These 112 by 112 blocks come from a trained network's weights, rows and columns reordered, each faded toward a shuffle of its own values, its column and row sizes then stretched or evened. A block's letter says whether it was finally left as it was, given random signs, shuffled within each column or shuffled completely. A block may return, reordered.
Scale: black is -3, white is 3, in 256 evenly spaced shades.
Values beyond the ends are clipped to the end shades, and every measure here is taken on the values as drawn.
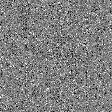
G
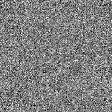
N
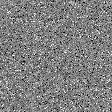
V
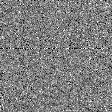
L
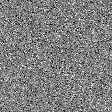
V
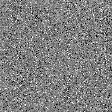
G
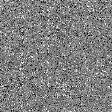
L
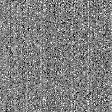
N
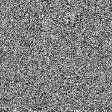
N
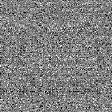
N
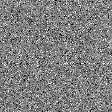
L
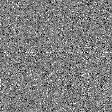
L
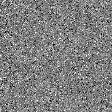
G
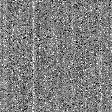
G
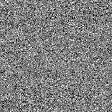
N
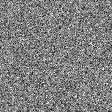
V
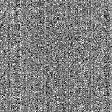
N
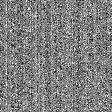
G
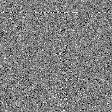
L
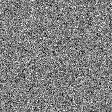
V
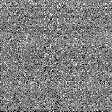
N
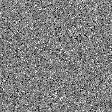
G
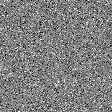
V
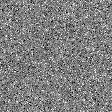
V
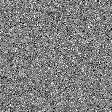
V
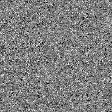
L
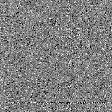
N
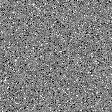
V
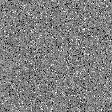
G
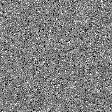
G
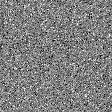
V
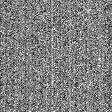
G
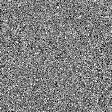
G
